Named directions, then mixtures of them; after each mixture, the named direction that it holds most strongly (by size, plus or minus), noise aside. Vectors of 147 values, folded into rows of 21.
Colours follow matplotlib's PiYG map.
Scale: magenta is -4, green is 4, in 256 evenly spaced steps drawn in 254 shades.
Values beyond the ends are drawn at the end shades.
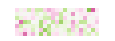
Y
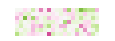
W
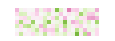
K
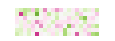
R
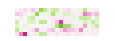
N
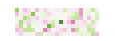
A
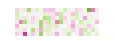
Y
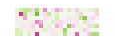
R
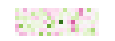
A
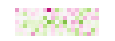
K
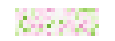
W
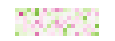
R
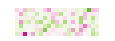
Y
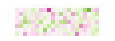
W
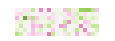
W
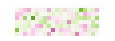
W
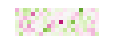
A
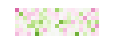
R
